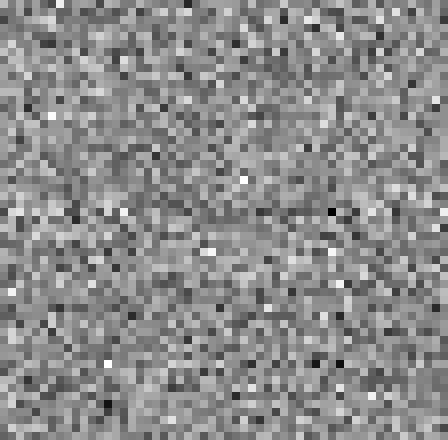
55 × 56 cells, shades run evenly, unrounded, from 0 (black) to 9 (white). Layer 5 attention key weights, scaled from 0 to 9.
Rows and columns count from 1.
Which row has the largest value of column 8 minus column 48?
1
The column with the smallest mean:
15
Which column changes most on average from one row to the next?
43
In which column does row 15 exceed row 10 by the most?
7
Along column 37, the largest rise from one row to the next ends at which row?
30
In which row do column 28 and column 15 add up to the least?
39
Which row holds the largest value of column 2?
37
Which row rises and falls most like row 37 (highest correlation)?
27
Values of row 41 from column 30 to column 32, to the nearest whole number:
3 3 6
